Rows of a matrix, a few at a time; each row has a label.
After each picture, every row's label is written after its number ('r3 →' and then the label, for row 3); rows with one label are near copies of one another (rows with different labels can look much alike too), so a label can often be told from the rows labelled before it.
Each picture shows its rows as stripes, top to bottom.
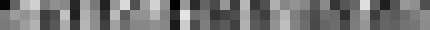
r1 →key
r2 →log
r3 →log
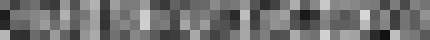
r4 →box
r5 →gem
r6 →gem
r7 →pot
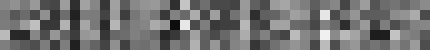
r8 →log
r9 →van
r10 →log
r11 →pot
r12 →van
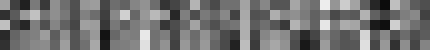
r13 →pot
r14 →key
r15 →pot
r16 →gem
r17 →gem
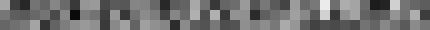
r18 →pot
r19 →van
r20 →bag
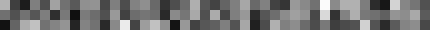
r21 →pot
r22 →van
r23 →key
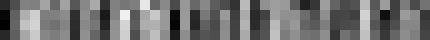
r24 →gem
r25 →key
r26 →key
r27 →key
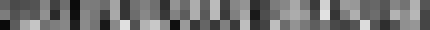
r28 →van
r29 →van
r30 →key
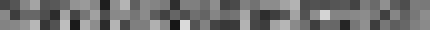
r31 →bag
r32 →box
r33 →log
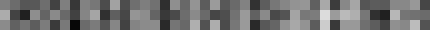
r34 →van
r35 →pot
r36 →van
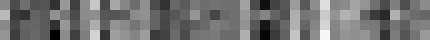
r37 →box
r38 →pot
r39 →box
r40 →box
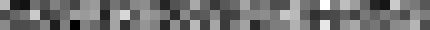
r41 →pot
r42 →bag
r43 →van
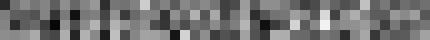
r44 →gem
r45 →van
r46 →box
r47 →log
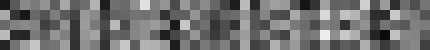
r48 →gem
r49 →pot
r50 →log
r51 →pot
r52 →key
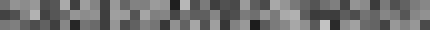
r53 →log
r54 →bag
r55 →van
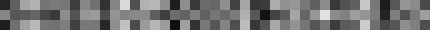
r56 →key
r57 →box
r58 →key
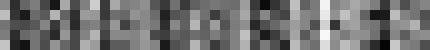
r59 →box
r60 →pot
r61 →van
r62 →box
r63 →pot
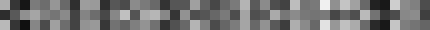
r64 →pot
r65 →key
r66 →pot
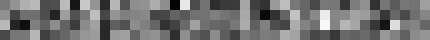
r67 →log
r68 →box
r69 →pot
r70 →bag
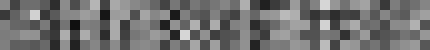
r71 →box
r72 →bag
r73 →van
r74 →log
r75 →van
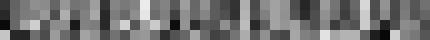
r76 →gem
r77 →gem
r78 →key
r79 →pot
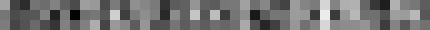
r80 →pot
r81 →van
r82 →box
